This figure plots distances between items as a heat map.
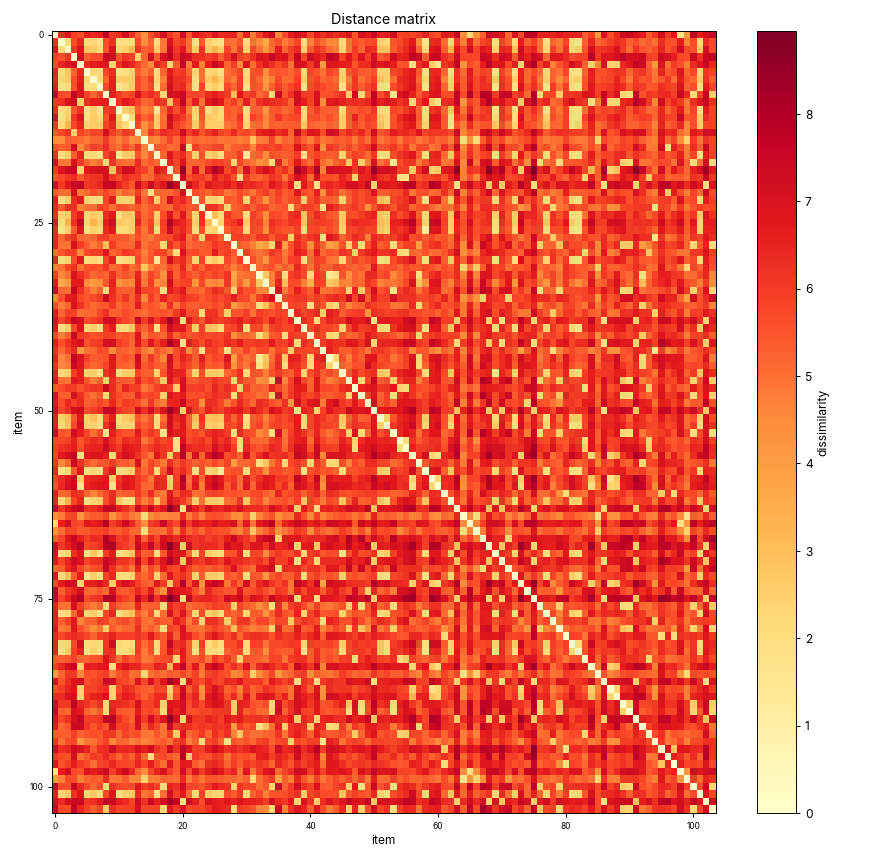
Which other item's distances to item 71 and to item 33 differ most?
67
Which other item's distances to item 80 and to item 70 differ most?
95
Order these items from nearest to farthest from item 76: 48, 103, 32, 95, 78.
48, 103, 32, 78, 95
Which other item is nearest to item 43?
32
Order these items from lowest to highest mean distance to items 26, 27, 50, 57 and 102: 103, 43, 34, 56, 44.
44, 43, 34, 103, 56
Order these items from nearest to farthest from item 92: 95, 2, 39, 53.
53, 2, 39, 95
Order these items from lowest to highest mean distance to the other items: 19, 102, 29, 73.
29, 19, 73, 102
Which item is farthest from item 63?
18
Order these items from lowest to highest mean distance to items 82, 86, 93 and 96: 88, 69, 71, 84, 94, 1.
1, 69, 94, 71, 88, 84
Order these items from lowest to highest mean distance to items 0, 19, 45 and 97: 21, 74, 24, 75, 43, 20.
24, 21, 43, 74, 20, 75
